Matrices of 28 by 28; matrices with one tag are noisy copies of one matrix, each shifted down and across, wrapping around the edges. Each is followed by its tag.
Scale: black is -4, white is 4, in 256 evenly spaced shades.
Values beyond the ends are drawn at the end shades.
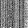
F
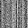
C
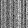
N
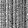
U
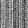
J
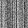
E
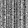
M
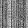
F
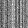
N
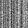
M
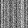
N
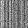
N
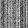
J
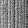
U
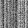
U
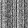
E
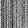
J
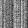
U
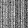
J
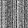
E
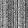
E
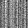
M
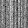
N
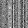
C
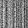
M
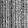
J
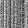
U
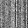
C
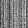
J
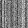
N
